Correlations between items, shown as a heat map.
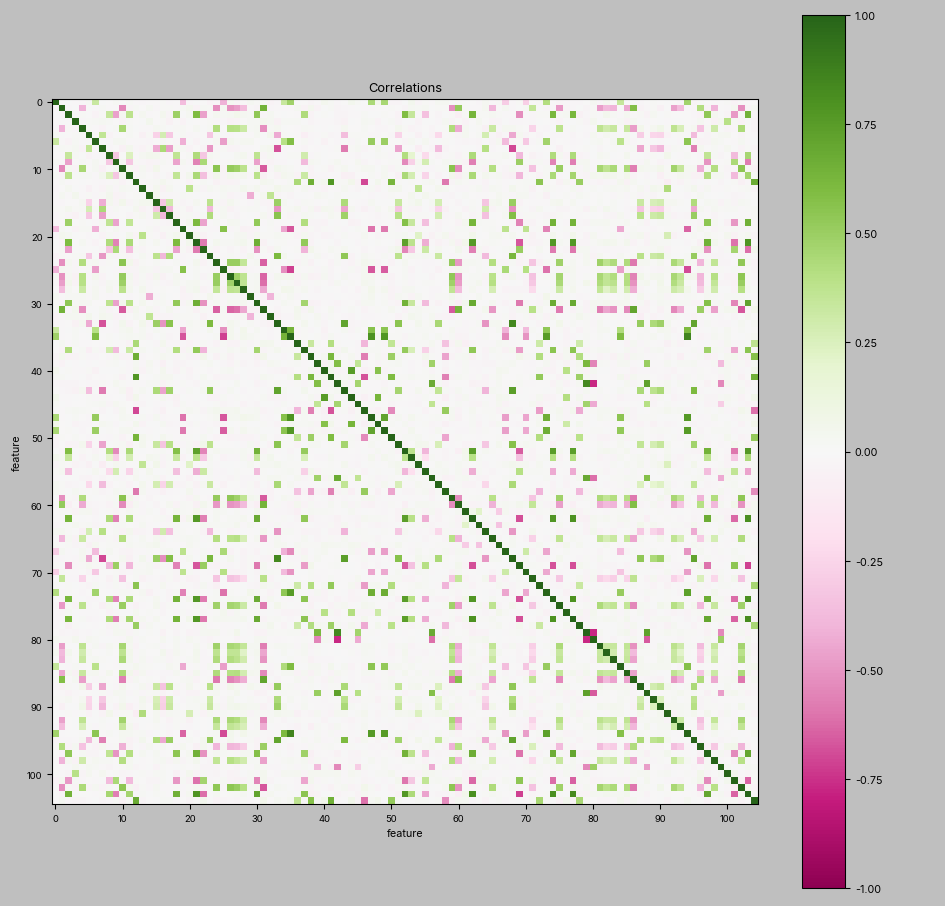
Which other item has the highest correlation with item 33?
68
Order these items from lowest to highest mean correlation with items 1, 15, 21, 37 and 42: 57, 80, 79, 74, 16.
80, 16, 57, 79, 74
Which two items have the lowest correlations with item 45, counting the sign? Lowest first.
80, 99
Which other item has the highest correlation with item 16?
7
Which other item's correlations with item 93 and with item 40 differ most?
44
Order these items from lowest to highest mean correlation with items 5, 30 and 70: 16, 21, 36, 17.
17, 36, 16, 21
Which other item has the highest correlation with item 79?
42
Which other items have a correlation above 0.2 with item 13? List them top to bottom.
20, 54, 91
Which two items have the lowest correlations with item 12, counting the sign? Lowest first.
46, 58
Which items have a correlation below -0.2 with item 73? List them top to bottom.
19, 25, 67, 70
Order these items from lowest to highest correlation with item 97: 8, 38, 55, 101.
101, 55, 38, 8
